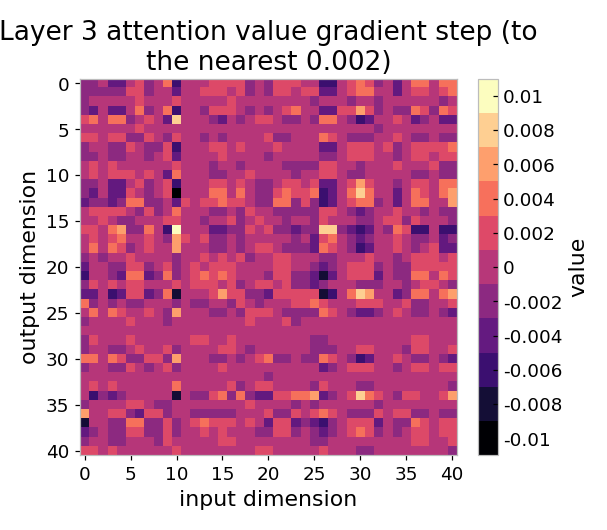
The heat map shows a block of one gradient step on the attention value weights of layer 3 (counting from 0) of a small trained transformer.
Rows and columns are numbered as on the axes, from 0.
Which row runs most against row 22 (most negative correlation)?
24
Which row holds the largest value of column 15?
23
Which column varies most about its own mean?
10
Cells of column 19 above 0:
8
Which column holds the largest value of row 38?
30
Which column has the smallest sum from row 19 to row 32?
26
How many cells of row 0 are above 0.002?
6
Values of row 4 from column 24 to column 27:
0 -0.002 0.004 0.004
